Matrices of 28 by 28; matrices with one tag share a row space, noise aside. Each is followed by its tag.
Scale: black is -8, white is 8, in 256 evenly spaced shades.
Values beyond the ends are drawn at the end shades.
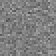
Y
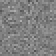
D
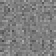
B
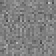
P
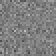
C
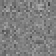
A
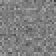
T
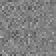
D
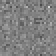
A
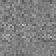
B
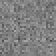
C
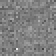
T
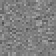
Y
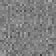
P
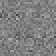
T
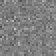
C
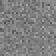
B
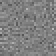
T
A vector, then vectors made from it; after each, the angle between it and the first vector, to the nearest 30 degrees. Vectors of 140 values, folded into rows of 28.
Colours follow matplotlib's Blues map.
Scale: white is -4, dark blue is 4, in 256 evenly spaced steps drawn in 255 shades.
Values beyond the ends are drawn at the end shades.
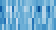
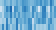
150 degrees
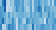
60 degrees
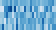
120 degrees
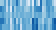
60 degrees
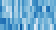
60 degrees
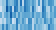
150 degrees
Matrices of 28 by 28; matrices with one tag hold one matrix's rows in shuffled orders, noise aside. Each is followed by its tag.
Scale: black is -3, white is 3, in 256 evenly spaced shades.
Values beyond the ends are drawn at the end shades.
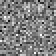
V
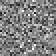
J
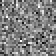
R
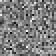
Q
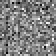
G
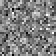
G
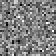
G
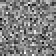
J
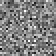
J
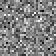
V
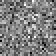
J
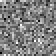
V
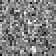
J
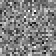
J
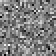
V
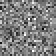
J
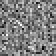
R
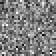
R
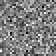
Q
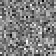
Q
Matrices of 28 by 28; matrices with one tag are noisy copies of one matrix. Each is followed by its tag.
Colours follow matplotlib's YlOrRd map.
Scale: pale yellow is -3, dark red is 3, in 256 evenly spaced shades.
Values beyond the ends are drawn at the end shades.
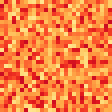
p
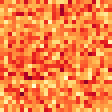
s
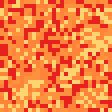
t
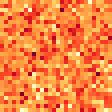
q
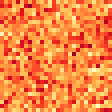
p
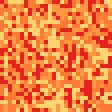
s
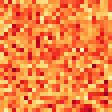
q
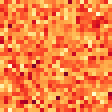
p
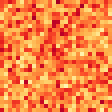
t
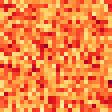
q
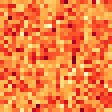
q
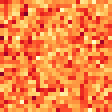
p
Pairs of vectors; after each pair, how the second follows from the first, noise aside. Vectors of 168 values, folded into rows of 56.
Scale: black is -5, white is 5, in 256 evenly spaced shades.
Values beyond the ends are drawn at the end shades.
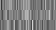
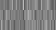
reversed, shrunk.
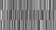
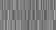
reversed, shrunk.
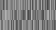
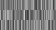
reversed.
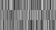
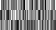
wrapped around, negated, scaled up.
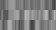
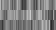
reversed.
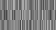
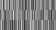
reversed.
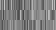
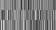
reversed.
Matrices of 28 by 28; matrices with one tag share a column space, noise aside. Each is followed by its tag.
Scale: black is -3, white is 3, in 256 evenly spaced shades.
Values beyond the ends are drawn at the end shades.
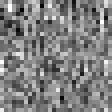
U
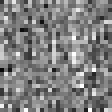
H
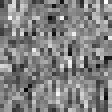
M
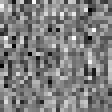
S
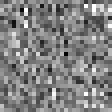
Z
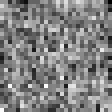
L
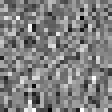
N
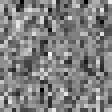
U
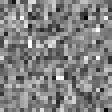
N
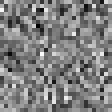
Z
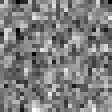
L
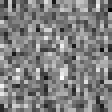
L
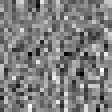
L
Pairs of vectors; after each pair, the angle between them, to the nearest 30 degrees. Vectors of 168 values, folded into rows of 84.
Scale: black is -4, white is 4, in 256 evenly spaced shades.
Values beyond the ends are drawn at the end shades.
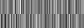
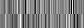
90 degrees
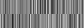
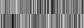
30 degrees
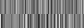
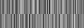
120 degrees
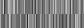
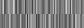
30 degrees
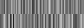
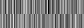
120 degrees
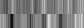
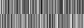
90 degrees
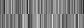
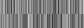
150 degrees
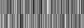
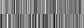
90 degrees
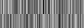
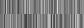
90 degrees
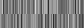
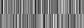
150 degrees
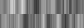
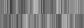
150 degrees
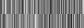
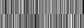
150 degrees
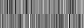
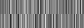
90 degrees
